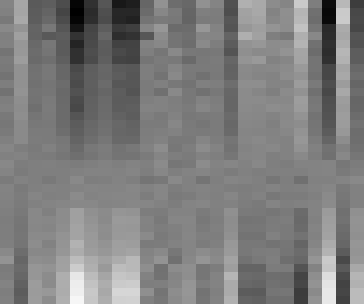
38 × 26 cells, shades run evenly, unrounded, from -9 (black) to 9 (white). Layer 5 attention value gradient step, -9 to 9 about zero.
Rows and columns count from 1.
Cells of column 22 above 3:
6
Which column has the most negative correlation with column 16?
21
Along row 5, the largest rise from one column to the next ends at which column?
25
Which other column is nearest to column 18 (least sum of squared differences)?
19
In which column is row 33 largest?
24
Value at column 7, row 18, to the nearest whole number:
-1
